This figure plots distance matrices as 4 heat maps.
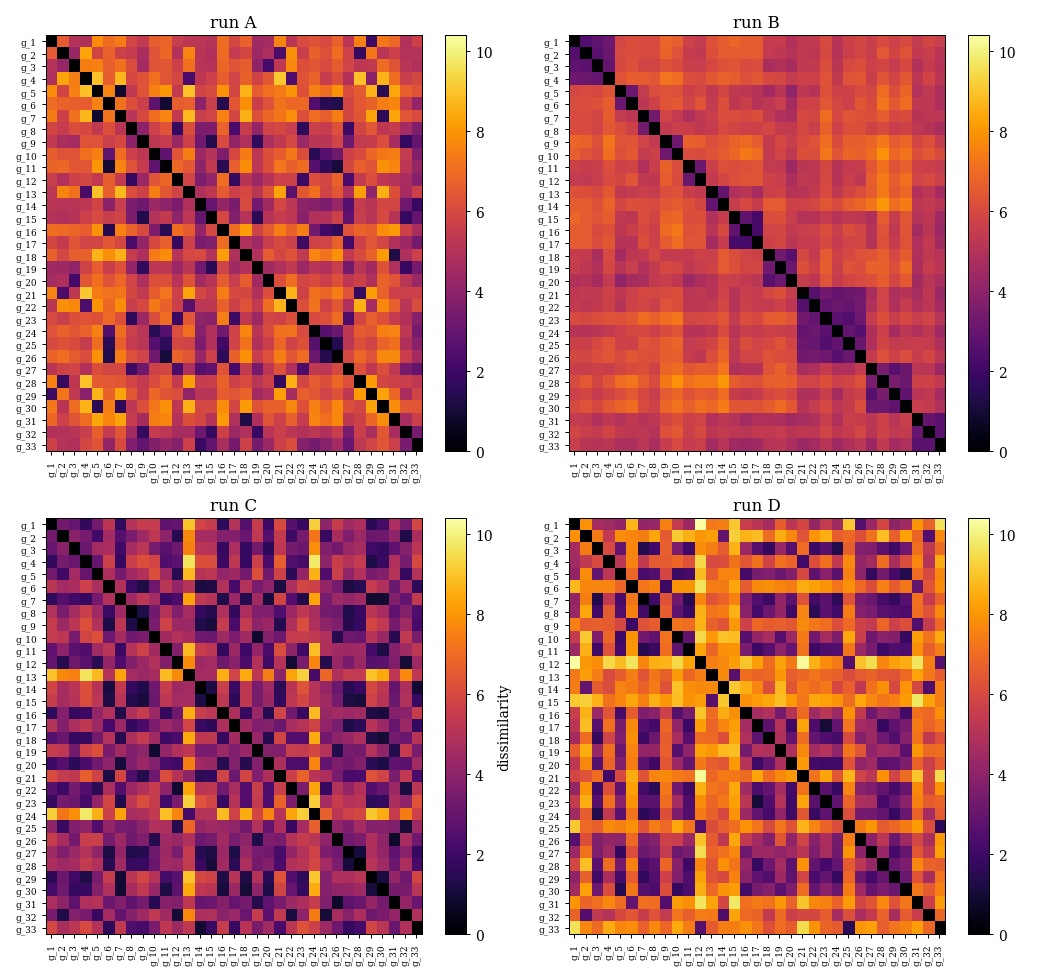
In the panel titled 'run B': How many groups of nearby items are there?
11
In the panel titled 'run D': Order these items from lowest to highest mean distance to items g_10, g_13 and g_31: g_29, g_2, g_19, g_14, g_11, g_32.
g_29, g_11, g_19, g_32, g_14, g_2
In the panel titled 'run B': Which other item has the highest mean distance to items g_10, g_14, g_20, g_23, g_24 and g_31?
g_28
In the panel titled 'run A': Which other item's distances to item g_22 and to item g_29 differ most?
g_1
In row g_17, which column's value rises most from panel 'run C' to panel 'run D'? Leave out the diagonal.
g_15
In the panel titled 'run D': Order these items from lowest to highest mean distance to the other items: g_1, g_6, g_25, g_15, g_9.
g_1, g_9, g_25, g_6, g_15
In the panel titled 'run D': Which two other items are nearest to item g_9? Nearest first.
g_6, g_31
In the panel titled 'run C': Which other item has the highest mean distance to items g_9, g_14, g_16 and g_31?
g_24
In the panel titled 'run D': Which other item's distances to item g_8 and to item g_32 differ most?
g_2
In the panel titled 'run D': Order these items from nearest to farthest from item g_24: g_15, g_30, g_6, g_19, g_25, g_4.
g_30, g_19, g_4, g_25, g_6, g_15
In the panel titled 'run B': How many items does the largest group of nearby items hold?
6
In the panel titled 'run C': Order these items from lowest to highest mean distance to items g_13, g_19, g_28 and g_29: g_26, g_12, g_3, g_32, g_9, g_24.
g_26, g_9, g_3, g_12, g_32, g_24
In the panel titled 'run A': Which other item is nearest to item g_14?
g_33
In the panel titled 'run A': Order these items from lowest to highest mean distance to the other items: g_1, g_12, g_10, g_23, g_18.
g_12, g_23, g_10, g_1, g_18
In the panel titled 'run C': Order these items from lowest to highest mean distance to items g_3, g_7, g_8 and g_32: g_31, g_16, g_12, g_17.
g_12, g_16, g_31, g_17
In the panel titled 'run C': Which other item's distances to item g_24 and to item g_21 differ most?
g_6
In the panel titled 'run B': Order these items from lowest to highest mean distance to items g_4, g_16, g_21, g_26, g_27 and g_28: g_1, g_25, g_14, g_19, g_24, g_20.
g_24, g_25, g_1, g_20, g_19, g_14
